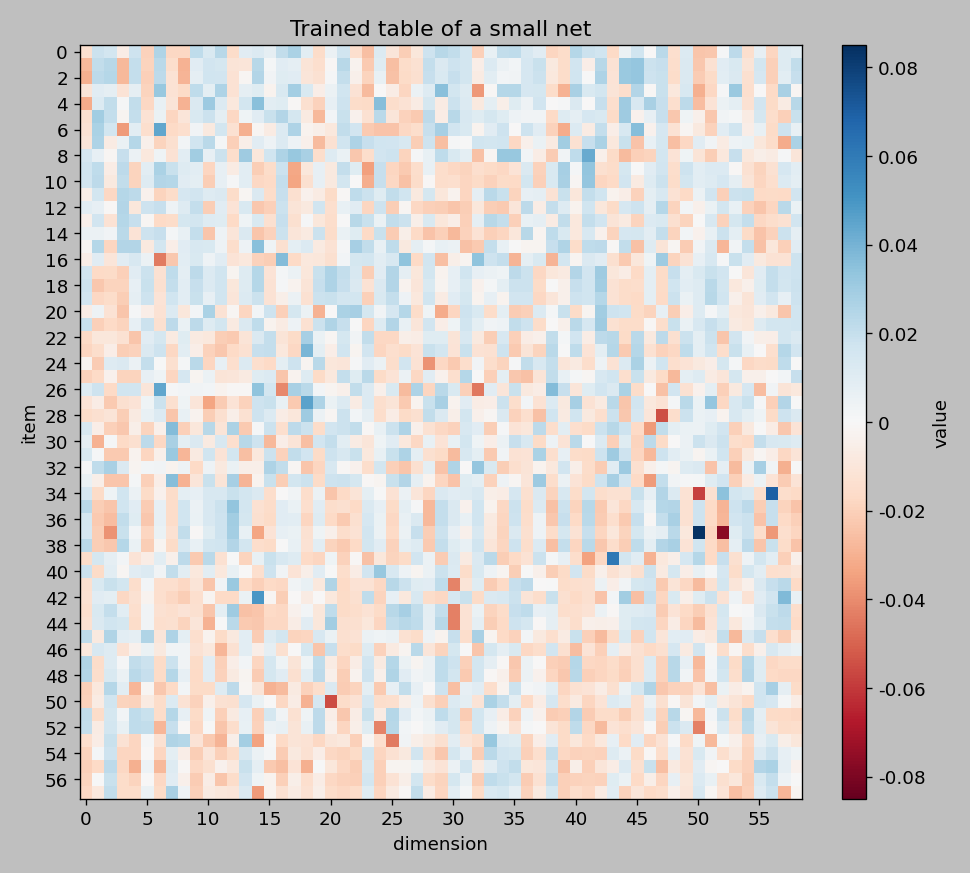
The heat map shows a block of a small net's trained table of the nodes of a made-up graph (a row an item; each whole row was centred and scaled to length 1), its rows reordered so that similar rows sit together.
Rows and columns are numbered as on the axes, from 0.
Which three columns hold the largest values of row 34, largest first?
56, 52, 47
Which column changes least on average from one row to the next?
21
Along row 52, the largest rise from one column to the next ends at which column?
25
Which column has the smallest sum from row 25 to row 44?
58
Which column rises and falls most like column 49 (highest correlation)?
40
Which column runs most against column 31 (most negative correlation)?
3
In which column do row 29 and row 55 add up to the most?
7
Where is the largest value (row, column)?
37, 50
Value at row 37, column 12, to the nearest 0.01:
0.03
